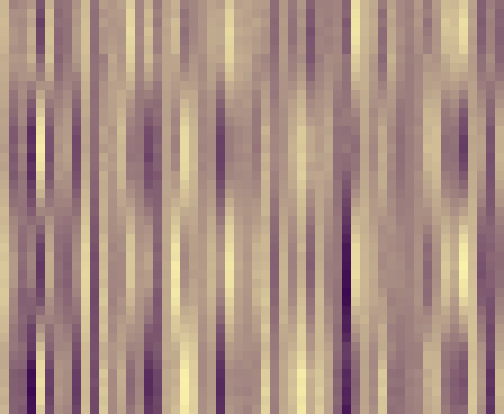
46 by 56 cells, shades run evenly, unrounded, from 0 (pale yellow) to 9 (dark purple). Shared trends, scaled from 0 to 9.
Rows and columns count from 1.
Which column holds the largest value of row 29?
39
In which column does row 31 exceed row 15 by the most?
5
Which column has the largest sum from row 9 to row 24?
4
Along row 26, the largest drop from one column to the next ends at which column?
40
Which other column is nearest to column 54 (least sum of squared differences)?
8
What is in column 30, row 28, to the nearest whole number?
2
